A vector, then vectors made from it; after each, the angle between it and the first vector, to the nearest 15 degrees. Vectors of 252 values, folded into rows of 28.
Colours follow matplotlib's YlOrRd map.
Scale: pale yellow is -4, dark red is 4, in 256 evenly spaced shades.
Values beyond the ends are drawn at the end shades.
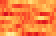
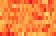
135 degrees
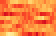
15 degrees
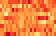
135 degrees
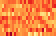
120 degrees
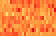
120 degrees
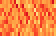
90 degrees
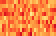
75 degrees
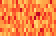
90 degrees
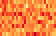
60 degrees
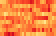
150 degrees
